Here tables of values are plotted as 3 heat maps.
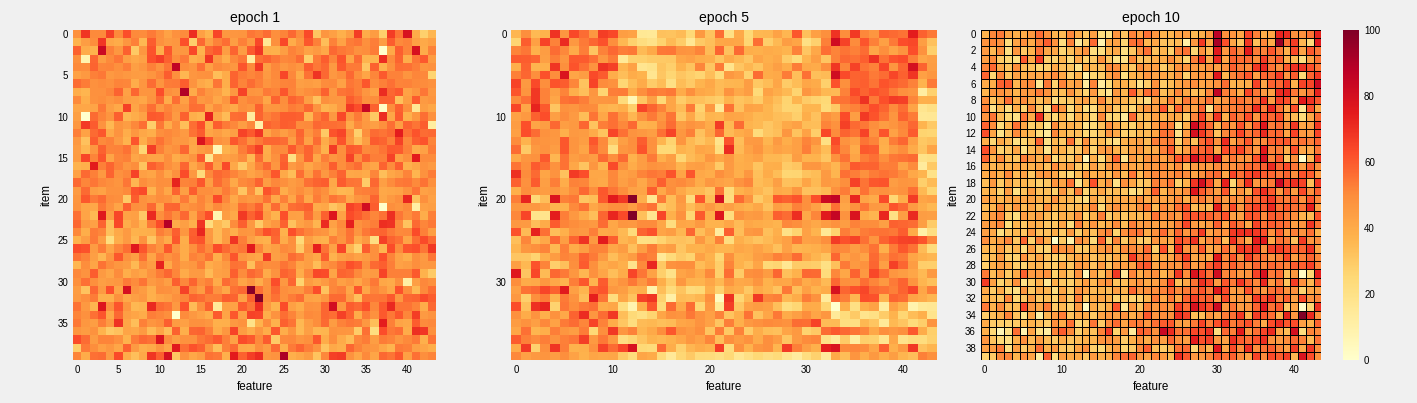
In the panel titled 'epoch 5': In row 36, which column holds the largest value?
10
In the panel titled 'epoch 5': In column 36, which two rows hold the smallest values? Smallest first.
34, 37
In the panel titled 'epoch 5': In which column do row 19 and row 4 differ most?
14
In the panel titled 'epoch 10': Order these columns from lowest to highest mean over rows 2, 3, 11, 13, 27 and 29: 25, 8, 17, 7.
8, 17, 25, 7
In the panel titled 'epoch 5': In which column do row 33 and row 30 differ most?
33
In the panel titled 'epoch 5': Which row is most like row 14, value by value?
13
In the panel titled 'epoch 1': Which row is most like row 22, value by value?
33
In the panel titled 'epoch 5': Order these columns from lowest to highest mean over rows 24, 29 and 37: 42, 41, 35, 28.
42, 28, 41, 35
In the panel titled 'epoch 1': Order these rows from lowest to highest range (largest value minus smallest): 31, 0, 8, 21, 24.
8, 24, 0, 31, 21
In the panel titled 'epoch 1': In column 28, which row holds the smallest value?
3
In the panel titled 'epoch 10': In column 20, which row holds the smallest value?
6
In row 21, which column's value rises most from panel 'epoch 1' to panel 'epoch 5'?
37
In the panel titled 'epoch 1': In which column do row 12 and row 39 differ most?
25
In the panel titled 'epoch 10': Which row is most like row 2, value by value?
38
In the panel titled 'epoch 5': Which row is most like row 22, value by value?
20
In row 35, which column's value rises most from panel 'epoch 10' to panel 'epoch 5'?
8
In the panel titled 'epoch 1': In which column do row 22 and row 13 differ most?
17
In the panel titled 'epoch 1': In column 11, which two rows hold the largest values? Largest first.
23, 39
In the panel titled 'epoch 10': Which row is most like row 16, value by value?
20
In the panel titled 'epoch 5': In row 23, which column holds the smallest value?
16
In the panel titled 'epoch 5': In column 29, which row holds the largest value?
22
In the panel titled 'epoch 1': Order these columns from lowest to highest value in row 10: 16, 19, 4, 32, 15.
15, 4, 19, 32, 16
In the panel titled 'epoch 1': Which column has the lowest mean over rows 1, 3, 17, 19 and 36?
21
